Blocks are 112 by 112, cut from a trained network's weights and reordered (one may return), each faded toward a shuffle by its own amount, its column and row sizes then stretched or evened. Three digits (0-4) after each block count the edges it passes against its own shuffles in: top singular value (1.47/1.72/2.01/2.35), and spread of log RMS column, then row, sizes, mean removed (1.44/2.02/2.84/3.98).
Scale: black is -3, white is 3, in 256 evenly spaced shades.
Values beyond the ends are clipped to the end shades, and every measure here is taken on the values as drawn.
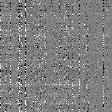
2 4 1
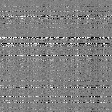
3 0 4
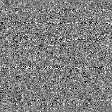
1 0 3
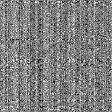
4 1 3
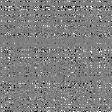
0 3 4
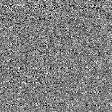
1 1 3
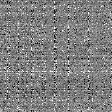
3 3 0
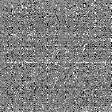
2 3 1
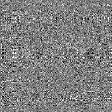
3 2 3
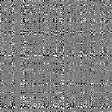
4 4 4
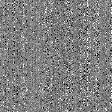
0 3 0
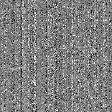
2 3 0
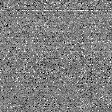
1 1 2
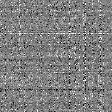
2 3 1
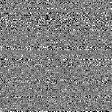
2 2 4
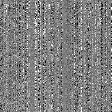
3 4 1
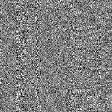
3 3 0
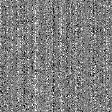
2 3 0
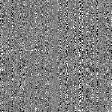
2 4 1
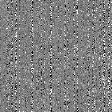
0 4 0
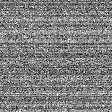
4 0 0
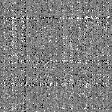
2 2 3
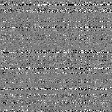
2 2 4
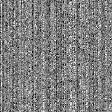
4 3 0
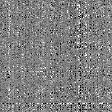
2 3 3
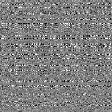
3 1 4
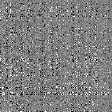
1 3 3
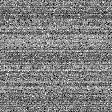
4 0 0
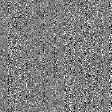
1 4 0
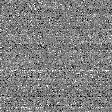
1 1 1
